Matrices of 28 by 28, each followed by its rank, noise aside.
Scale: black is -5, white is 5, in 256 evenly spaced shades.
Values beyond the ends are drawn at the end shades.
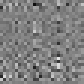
three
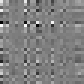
one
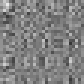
four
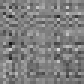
three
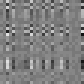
one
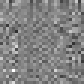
four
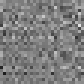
four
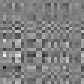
two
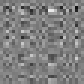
two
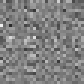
four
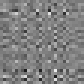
two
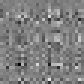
three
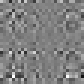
two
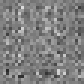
three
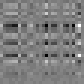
one
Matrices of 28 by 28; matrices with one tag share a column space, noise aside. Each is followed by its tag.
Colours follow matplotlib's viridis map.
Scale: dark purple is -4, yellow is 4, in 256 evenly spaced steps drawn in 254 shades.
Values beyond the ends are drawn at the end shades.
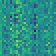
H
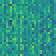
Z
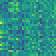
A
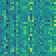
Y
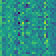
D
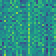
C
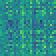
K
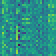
H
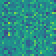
D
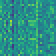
Z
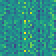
K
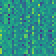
H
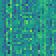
Z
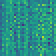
C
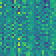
C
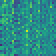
H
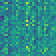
Y
